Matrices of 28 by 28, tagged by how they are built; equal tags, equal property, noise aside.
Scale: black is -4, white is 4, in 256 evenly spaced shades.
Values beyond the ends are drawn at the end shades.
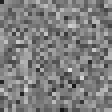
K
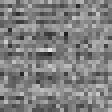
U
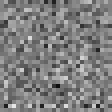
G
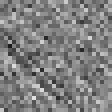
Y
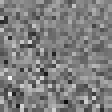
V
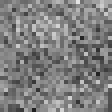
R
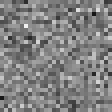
K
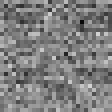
U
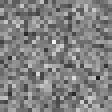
K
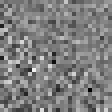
V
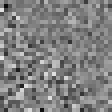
V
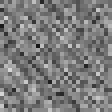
Y
